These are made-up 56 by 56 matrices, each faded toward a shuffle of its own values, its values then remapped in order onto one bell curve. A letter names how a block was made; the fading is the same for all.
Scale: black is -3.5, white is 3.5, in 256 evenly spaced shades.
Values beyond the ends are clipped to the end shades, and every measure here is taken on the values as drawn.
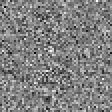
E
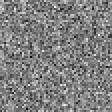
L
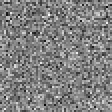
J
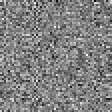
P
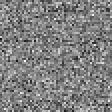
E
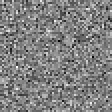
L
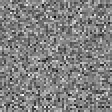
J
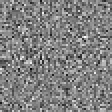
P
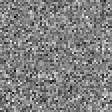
E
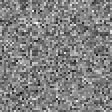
P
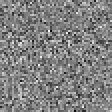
J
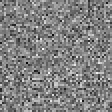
P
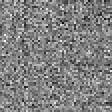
P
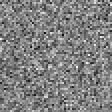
L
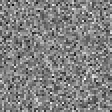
L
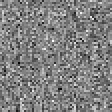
P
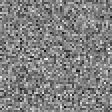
J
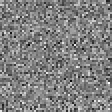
E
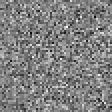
E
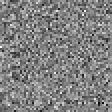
P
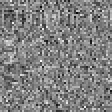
P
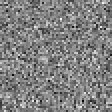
J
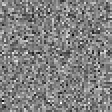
E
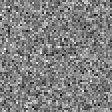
L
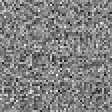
P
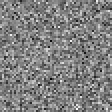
L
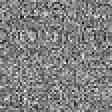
P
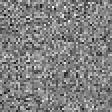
P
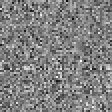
J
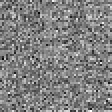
P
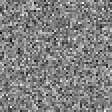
L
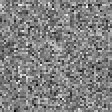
J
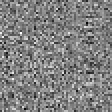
P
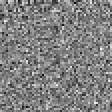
J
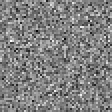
L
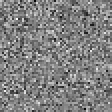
E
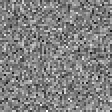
L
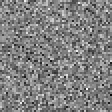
L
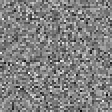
J
